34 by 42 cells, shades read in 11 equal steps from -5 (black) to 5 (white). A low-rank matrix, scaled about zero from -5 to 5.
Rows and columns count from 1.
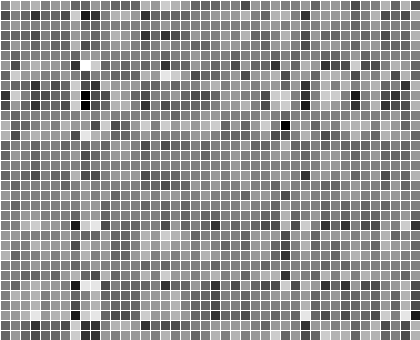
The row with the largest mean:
13
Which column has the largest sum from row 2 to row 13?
8
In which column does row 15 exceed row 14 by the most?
29
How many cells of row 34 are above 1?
11
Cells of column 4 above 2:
2
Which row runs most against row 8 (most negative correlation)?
19
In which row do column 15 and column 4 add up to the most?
32
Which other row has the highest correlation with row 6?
7
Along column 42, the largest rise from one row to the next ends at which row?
33
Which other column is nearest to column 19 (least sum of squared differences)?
26
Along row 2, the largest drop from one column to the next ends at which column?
9
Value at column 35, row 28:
2
